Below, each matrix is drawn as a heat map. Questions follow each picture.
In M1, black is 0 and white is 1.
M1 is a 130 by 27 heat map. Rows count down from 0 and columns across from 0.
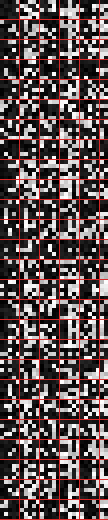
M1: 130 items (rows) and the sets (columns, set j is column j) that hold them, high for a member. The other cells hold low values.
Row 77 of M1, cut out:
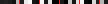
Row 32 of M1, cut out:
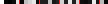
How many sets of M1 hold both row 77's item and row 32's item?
8
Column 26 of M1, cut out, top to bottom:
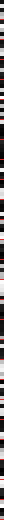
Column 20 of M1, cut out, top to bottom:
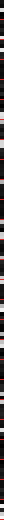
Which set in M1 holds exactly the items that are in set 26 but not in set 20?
9
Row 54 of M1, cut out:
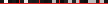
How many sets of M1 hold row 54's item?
8
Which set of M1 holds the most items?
17
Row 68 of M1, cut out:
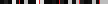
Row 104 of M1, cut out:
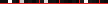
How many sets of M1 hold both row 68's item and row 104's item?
0
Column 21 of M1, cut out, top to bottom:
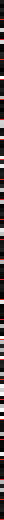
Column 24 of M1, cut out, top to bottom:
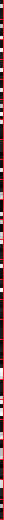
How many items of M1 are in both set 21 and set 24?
7
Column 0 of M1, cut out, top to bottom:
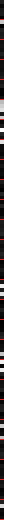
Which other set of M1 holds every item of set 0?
15
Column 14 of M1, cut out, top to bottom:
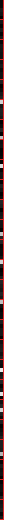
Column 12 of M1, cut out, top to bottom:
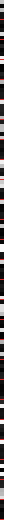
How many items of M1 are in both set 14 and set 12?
4
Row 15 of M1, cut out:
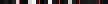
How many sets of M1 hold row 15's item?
5
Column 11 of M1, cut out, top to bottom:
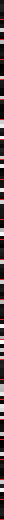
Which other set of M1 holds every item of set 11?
2
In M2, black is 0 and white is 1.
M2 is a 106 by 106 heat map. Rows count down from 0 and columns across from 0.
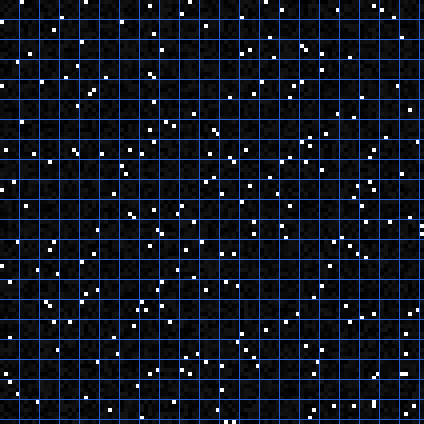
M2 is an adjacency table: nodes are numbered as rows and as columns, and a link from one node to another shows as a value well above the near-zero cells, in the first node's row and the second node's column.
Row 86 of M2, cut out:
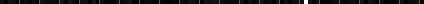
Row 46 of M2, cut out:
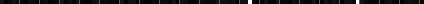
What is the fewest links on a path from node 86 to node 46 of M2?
4
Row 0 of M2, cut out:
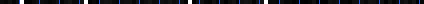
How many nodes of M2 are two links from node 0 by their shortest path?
5
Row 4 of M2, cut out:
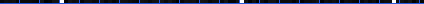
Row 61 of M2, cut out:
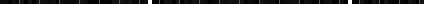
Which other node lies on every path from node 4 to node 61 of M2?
node 60
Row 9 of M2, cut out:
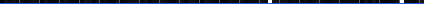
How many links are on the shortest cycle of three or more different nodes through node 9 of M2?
8
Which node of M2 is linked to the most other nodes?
node 93
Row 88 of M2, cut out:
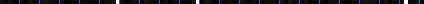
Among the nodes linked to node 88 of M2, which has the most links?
node 101
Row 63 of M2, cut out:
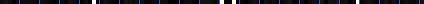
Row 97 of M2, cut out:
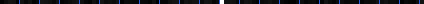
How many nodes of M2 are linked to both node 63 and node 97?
1
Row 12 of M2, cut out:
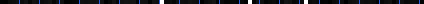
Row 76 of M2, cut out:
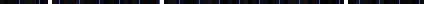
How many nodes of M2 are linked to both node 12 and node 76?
1
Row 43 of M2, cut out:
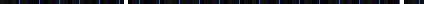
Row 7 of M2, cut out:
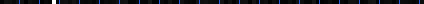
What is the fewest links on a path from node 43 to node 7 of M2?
7
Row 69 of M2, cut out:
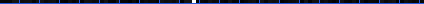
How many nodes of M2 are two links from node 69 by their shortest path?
2
